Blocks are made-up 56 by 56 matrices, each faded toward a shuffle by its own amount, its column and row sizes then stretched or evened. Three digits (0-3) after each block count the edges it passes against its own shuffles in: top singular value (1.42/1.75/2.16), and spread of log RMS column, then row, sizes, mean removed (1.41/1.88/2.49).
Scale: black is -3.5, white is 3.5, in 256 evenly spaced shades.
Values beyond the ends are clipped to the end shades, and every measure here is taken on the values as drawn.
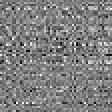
3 0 3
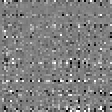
2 3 3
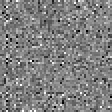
2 1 1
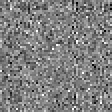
2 1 0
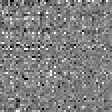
2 2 2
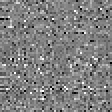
2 0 2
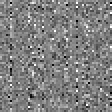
1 3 0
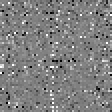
0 2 2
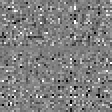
0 2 3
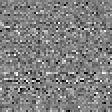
2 0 3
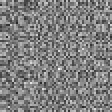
3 0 1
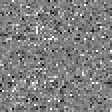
1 0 1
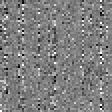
2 3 0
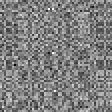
3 0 0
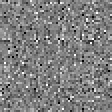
2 1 0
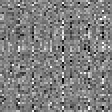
3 3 0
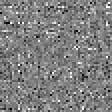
1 1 2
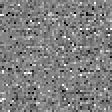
1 0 1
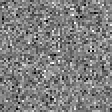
0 0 0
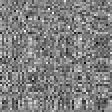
3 0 2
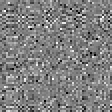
3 0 1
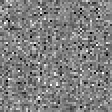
2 1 0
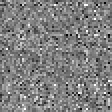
1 2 2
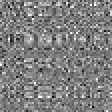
3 0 2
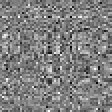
3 2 2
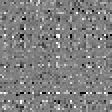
3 1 3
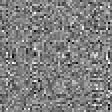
2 2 1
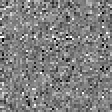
1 2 1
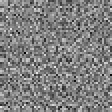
3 0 1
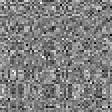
3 0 2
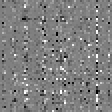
2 3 2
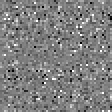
0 1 2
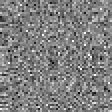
3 0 0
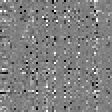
2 3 2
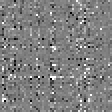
2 3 2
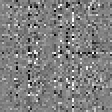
2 3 1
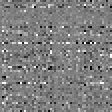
1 2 3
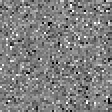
0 0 0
